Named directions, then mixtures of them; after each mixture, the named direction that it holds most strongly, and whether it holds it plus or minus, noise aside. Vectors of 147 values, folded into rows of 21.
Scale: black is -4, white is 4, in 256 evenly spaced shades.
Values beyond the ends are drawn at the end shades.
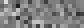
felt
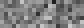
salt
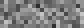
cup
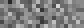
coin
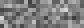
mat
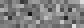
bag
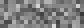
cup, minus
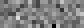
felt, minus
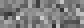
cup, plus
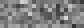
bag, minus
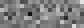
bag, plus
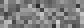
cup, plus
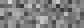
coin, minus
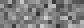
salt, plus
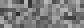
mat, plus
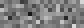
bag, plus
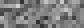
mat, plus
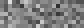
coin, minus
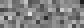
bag, minus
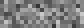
cup, plus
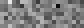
coin, minus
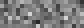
bag, minus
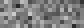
bag, minus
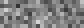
felt, plus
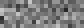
mat, minus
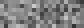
bag, minus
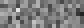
felt, plus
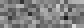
bag, plus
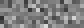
mat, minus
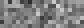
salt, minus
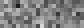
felt, plus
